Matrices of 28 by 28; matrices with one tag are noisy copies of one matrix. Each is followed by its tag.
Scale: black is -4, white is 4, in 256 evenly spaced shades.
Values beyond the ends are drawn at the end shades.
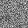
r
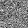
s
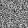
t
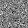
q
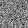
t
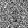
q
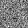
q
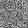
s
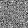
r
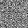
s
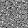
s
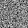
q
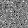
t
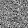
q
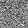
s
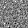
q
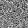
t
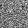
t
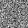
q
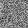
r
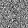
q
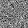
r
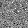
t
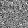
t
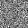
q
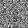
q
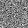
s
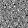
q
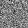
t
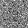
q
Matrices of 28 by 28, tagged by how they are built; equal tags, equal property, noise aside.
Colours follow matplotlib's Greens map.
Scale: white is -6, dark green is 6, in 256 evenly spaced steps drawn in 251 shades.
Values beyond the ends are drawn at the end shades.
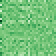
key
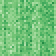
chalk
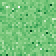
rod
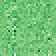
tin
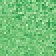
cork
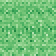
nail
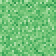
nail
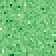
rod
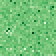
rod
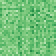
chalk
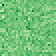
tin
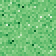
rod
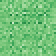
key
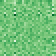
key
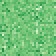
tin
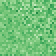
cork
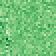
tin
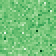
rod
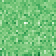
key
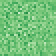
key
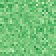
key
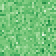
tin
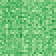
chalk
